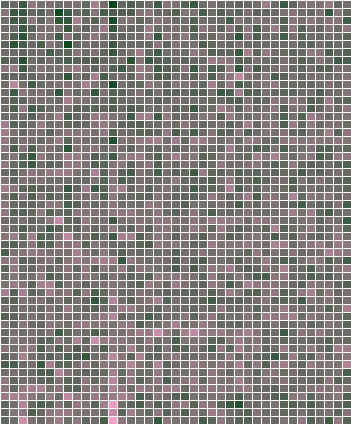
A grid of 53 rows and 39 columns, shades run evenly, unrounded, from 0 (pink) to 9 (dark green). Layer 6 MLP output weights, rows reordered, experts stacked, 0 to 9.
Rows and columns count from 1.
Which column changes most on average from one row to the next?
8
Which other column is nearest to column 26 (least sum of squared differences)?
16
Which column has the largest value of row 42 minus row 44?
32
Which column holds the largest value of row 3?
13
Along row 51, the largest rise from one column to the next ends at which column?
14
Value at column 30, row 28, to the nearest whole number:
4
